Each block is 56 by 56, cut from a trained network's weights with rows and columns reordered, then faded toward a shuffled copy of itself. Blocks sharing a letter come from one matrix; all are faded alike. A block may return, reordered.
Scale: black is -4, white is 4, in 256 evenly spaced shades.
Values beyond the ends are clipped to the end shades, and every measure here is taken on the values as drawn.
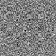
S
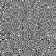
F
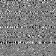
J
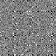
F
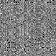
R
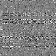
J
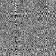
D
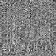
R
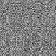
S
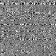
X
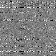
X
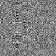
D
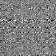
X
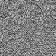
S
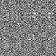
F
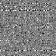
X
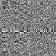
D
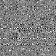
X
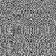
S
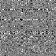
X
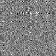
F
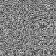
S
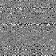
J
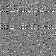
X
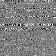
J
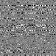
J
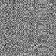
S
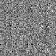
R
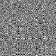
D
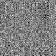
R
